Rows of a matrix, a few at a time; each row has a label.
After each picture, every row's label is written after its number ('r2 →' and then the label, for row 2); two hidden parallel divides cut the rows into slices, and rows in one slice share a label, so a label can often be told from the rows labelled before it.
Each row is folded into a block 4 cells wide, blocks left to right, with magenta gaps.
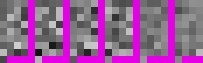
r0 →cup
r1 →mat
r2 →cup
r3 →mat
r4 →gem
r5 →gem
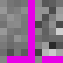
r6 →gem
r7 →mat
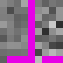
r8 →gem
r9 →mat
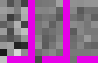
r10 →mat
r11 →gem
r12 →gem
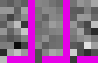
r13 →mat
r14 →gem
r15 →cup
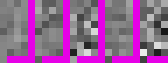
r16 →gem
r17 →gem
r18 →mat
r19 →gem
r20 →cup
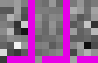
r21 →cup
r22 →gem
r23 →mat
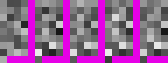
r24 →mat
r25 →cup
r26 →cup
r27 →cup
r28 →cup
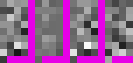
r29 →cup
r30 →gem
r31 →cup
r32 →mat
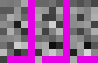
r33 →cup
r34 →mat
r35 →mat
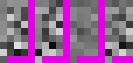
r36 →cup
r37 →mat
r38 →gem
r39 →mat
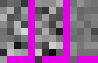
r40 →mat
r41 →cup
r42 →gem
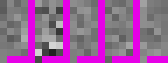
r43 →gem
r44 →cup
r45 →gem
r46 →gem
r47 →gem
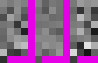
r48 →cup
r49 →gem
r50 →cup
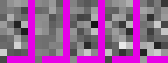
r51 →cup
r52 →gem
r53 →mat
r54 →cup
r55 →mat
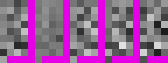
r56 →mat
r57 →gem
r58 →mat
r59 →cup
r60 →cup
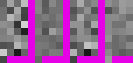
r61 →cup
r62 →gem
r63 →cup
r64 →gem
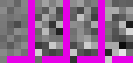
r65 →gem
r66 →cup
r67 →cup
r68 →mat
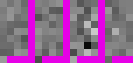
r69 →gem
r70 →gem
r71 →mat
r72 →gem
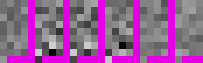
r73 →gem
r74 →cup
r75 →cup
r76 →mat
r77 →gem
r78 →gem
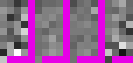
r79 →mat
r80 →gem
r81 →gem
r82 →cup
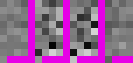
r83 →gem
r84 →mat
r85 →mat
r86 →gem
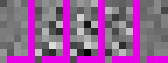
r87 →gem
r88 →cup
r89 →cup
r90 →mat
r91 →gem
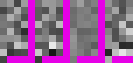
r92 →cup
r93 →cup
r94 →gem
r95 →mat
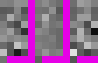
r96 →cup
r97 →gem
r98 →cup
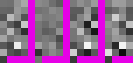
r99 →cup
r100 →gem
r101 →cup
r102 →cup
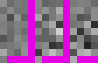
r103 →gem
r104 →mat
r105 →mat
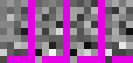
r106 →cup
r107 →mat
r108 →mat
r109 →cup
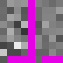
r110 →cup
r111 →gem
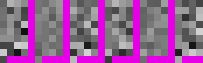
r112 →cup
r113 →gem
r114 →mat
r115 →cup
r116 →gem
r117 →mat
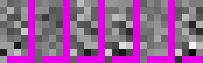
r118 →mat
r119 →gem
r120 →cup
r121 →cup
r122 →gem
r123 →cup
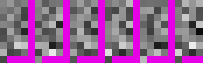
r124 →cup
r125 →mat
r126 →cup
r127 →cup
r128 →mat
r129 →cup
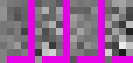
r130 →gem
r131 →mat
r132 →gem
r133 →cup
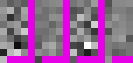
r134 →mat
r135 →gem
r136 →cup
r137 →gem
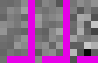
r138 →gem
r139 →gem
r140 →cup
